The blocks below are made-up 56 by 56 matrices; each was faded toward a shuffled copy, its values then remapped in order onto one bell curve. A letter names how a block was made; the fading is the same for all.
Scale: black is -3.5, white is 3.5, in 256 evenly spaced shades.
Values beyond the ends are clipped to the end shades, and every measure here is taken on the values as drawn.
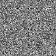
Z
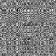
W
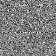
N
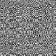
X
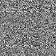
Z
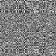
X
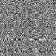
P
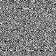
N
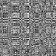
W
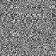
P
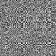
X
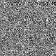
Z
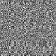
X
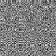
X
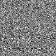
Z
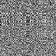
P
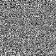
Z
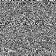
N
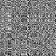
X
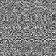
P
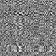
X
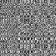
W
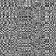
W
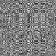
W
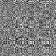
X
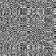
W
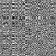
W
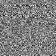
N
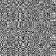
X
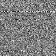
N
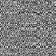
X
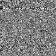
Z
